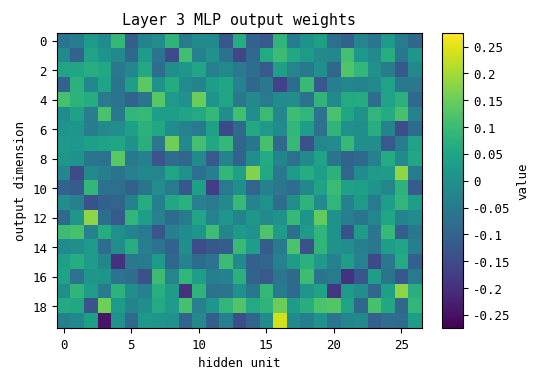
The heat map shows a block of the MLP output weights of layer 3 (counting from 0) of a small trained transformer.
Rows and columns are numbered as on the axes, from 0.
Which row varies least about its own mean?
5
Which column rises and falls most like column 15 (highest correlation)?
26
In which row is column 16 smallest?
3
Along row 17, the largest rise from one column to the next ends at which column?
10
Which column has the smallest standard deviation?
22
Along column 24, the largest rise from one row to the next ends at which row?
8
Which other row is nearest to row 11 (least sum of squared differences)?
9
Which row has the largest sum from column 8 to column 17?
18
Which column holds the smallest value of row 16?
21
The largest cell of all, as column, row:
16, 19
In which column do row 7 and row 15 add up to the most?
12
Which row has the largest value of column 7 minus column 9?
17
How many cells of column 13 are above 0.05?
6
